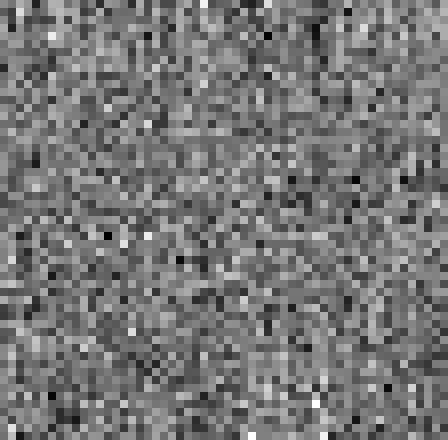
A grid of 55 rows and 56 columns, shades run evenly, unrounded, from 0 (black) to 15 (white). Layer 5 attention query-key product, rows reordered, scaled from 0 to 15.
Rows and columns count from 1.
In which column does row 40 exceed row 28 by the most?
52
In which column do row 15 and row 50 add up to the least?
16
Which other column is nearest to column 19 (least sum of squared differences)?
50
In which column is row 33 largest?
2
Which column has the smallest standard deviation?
42
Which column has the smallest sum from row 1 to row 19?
40
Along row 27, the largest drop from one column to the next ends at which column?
39
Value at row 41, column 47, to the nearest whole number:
11
